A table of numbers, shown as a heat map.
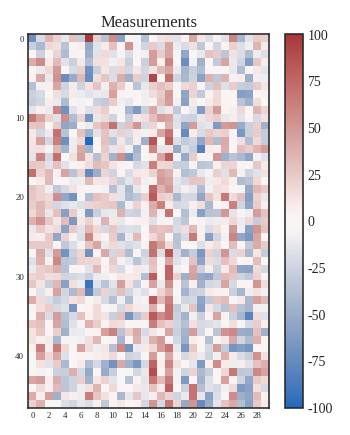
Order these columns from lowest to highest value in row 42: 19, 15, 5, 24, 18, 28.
19, 18, 24, 5, 28, 15
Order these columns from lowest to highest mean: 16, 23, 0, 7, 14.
7, 14, 23, 0, 16
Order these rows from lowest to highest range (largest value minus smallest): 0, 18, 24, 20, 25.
18, 24, 25, 20, 0
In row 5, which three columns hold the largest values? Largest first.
15, 17, 3
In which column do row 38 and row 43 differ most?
3
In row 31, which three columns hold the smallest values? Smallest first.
7, 4, 21
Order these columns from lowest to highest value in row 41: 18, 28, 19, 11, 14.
14, 19, 18, 28, 11
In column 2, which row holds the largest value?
45
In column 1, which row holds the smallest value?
1
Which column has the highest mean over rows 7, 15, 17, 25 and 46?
17
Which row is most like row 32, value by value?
4
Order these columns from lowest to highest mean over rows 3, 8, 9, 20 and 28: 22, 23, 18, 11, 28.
18, 11, 23, 22, 28
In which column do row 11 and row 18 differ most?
23
